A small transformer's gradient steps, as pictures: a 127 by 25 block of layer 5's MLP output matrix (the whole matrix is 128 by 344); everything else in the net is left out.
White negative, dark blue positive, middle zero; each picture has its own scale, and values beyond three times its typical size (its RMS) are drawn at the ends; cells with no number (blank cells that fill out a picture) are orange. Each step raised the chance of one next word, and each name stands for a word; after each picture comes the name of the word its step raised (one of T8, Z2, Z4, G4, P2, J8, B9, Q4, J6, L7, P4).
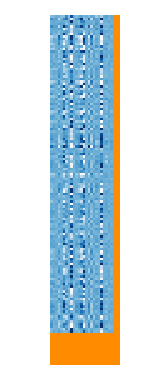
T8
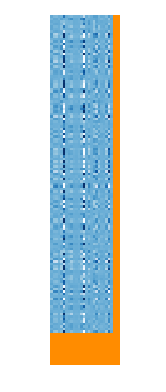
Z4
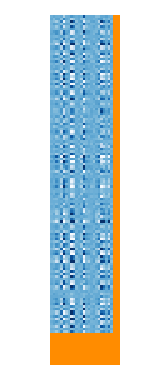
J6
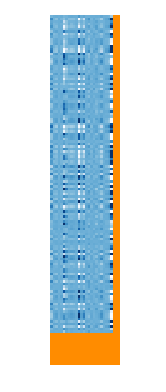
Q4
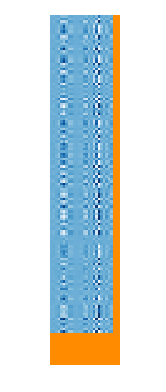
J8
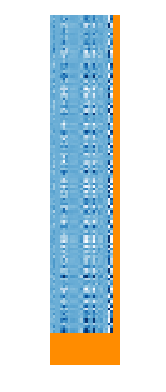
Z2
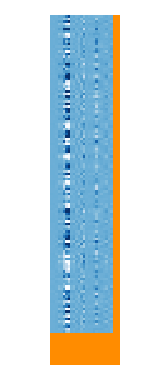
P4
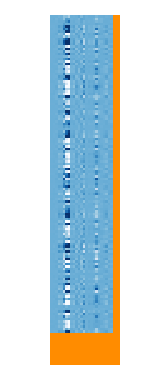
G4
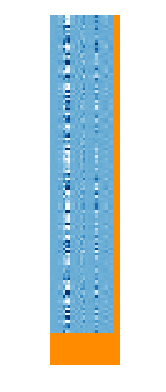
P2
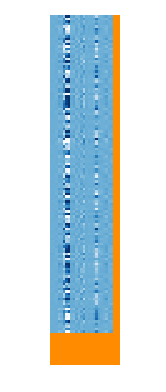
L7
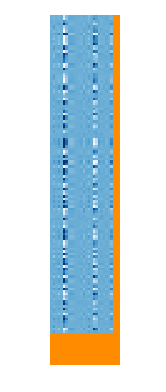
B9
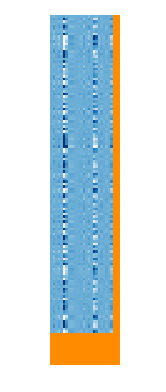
T8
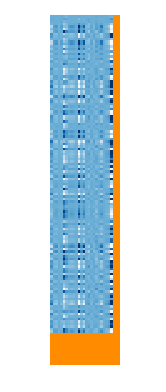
G4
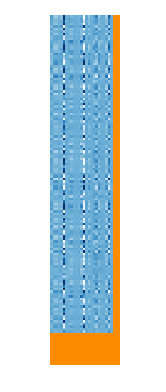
P2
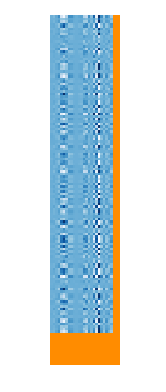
Z2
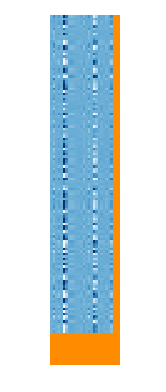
P2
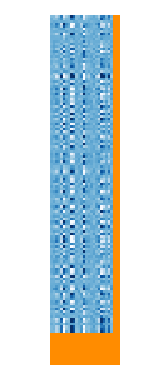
Z2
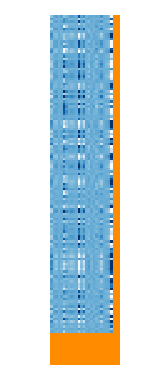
P4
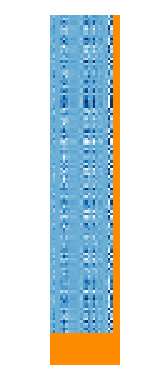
L7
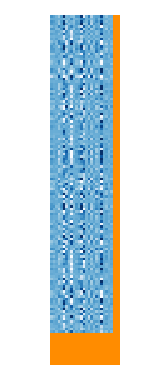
P2
